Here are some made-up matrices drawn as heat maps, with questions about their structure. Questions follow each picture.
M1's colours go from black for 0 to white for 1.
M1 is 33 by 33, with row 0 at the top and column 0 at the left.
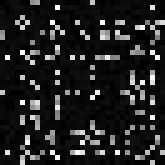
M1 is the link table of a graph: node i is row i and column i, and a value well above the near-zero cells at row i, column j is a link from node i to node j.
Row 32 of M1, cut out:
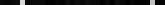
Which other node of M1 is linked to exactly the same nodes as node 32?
node 29
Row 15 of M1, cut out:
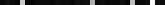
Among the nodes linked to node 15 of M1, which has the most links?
node 30
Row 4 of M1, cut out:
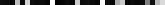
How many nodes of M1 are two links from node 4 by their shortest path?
8
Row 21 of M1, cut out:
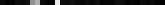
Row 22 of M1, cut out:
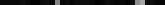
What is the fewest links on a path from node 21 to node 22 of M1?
2
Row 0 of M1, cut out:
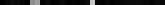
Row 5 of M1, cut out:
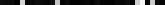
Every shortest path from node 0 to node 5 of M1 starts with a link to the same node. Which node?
node 18
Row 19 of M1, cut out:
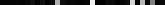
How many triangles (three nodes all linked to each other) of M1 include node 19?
1
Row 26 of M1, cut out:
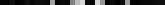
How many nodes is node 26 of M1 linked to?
7
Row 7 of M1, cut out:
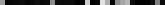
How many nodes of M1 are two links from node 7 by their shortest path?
8
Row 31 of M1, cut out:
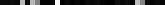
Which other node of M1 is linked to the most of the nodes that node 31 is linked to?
node 10
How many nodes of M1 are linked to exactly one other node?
3
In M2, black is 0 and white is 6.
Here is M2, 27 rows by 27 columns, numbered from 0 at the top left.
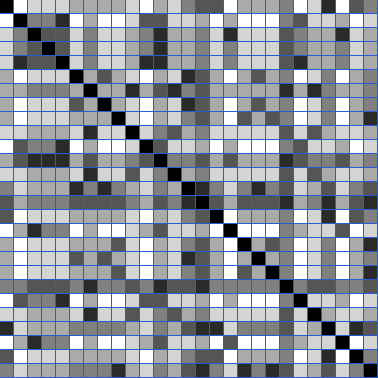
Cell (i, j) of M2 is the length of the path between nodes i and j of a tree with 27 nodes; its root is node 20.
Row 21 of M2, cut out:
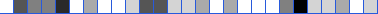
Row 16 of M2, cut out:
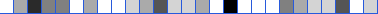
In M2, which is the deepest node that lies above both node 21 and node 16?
11
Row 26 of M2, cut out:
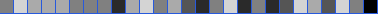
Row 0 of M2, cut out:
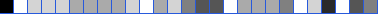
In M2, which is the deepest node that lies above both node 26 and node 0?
14
